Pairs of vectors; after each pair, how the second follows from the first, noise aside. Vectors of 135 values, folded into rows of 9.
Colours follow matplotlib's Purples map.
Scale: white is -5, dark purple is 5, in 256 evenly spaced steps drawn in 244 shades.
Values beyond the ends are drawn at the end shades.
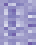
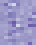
partly zeroed.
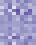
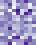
scaled up.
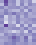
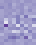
partly zeroed.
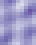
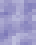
reversed, shrunk.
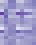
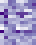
scaled up.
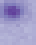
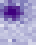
scaled up.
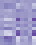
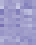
reversed, shrunk.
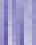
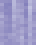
reversed, negated, shrunk.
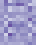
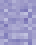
reversed, shrunk.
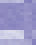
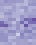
wrapped around, negated, partly zeroed.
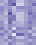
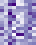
scaled up.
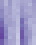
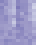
reversed, negated, shrunk.
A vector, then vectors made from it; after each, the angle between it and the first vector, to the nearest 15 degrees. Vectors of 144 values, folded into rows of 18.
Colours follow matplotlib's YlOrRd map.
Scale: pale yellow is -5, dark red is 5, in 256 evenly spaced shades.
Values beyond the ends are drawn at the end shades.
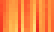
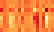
75 degrees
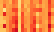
135 degrees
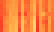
15 degrees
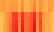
135 degrees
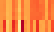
105 degrees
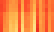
15 degrees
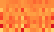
90 degrees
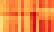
135 degrees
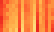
15 degrees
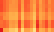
30 degrees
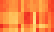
45 degrees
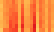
165 degrees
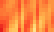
45 degrees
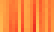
165 degrees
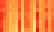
15 degrees
